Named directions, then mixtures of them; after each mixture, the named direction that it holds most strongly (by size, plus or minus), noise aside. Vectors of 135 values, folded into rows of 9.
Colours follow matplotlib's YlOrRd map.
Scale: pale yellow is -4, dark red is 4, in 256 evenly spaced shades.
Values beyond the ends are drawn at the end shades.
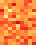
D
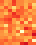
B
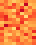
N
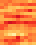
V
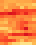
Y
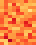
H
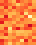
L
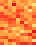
B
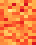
N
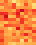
N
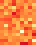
B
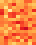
D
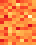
L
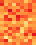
H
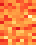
L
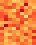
N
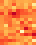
B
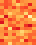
L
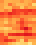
Y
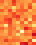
B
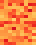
N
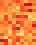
H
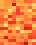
H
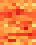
Y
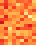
L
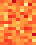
N
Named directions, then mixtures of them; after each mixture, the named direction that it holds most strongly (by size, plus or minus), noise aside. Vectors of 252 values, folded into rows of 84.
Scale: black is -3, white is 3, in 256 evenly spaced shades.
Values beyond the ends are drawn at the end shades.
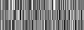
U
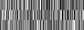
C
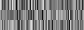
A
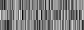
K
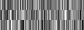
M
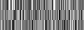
U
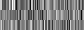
A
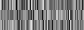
A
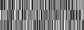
K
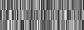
M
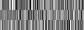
A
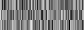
A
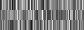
A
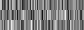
A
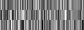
M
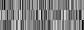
K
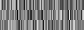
A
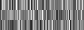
A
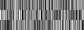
K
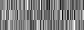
C
